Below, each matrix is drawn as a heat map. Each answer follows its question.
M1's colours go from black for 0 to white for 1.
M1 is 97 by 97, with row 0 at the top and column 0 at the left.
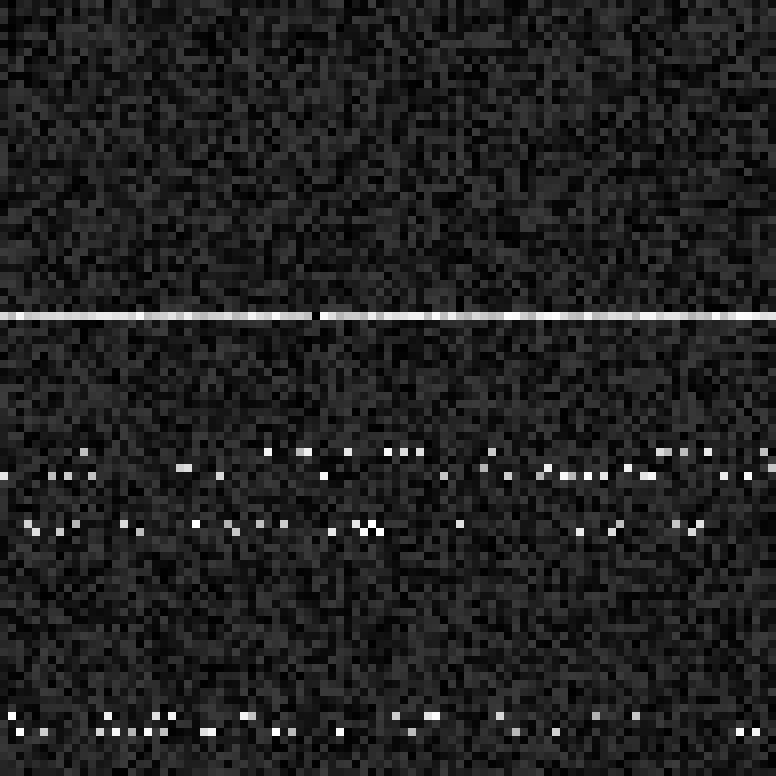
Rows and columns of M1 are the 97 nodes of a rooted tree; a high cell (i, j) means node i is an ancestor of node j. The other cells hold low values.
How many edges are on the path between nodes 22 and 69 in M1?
4
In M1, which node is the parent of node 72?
66
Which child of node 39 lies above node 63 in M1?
59
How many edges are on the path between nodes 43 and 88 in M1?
2
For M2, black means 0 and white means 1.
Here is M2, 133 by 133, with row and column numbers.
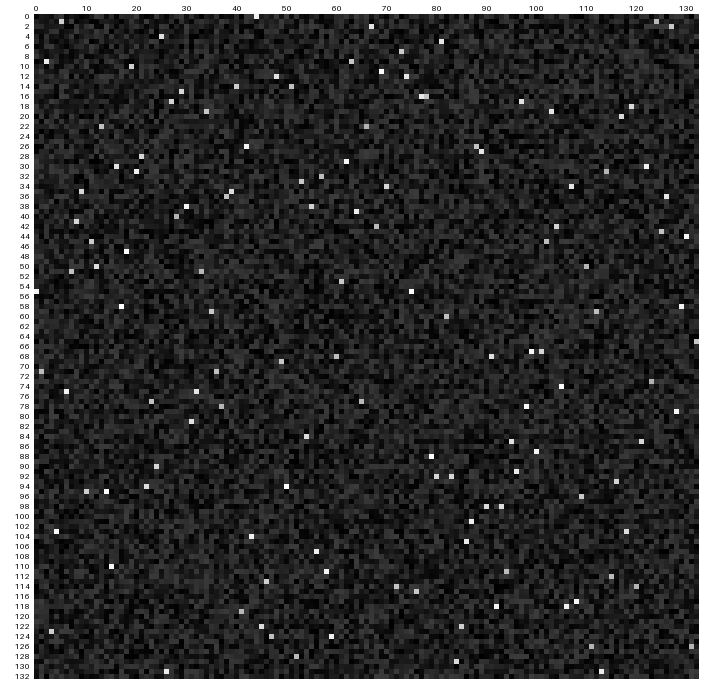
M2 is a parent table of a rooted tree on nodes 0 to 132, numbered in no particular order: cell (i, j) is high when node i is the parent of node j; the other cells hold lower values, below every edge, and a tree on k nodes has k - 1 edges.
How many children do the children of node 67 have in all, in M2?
1
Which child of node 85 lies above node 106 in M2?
95
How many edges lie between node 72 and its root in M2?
6
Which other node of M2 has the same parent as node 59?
47
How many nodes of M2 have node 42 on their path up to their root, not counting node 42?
9
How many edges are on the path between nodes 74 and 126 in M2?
5
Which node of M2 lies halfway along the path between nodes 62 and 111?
110
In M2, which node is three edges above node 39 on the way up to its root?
124
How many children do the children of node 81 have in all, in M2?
2
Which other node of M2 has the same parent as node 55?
30
